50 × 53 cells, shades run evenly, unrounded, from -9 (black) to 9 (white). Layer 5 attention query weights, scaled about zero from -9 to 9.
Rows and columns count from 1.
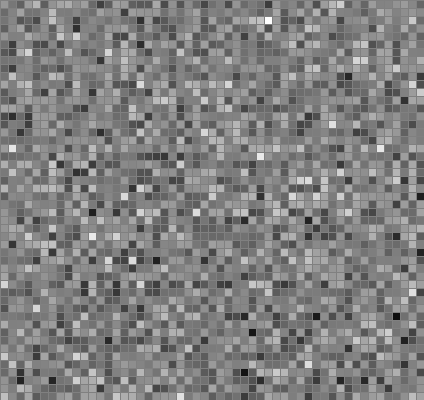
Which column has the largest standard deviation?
18
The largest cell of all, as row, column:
3, 34
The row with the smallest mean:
40
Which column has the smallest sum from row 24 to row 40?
20
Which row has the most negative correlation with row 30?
27
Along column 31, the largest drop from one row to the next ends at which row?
28
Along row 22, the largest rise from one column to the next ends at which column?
12
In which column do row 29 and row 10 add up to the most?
7
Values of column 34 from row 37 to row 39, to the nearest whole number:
5 1 -4
